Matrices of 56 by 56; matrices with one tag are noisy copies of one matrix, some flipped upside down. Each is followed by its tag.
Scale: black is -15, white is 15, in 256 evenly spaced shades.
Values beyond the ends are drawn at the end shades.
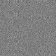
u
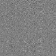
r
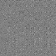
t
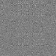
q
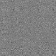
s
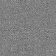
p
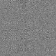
p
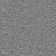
s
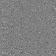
s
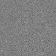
q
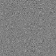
r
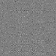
q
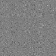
r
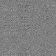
p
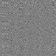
s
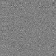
s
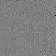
t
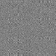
u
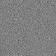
u
